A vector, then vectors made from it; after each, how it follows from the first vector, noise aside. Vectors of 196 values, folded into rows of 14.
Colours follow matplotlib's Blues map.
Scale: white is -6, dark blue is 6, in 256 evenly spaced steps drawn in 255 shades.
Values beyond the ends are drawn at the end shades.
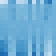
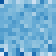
sign-scrambled.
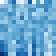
scaled up.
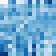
scaled up.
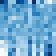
negated, scaled up.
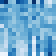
negated, scaled up.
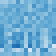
wrapped around.
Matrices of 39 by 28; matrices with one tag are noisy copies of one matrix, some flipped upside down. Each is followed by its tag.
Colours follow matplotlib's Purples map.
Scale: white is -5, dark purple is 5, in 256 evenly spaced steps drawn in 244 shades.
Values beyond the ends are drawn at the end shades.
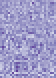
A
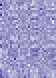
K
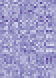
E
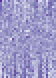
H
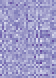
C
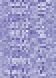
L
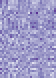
K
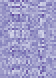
L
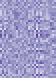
C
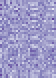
K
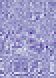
A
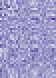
K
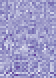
A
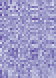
K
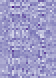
L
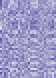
K
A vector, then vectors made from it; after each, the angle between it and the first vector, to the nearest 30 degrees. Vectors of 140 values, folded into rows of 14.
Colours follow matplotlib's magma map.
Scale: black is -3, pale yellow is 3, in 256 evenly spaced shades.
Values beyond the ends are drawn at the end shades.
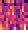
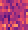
90 degrees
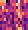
120 degrees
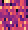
60 degrees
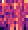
150 degrees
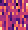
60 degrees
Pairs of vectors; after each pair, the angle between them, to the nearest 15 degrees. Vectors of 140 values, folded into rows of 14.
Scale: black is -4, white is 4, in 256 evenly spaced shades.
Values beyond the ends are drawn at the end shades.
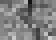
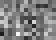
75 degrees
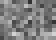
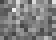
90 degrees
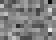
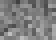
90 degrees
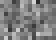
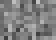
165 degrees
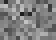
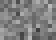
120 degrees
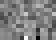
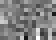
150 degrees
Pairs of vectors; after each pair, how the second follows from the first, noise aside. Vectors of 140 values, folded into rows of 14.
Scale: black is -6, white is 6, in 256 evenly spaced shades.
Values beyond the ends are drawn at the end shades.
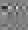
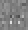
reversed, partly zeroed.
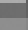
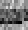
wrapped around, negated, scaled up.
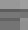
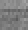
shrunk.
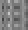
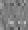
reversed, negated, partly zeroed.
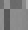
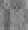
shrunk.
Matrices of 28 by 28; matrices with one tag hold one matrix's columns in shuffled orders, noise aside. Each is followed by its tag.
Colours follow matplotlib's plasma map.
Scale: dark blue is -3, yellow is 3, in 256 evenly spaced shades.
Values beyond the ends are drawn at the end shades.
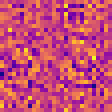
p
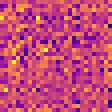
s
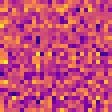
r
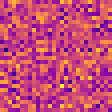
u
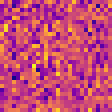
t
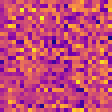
s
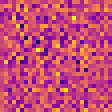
s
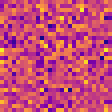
s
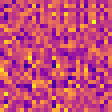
p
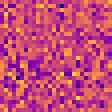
p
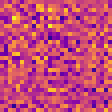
s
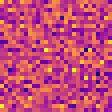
u
